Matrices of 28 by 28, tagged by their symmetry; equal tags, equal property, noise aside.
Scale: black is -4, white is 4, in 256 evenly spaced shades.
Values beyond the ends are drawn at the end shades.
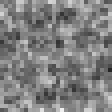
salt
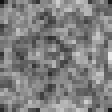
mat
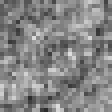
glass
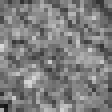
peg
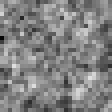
glass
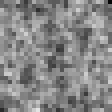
salt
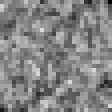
salt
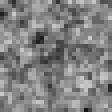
glass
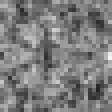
mat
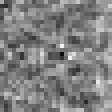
mat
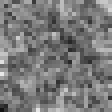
peg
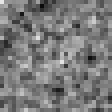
glass
